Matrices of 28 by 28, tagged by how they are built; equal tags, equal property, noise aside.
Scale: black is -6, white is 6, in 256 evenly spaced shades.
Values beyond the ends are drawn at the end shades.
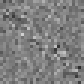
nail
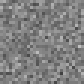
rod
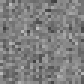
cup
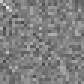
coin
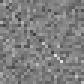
coin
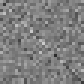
coin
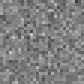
rod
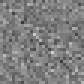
coin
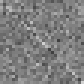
coin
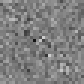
nail
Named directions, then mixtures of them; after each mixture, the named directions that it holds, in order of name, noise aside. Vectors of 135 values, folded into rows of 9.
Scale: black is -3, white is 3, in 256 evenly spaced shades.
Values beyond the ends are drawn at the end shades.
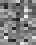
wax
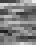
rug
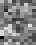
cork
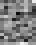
cork, rug, wax.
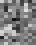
cork, wax.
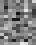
cork, rug, wax.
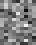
wax.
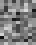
cork, rug, wax.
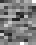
rug, wax.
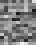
cork, rug, wax.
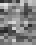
cork, rug, wax.
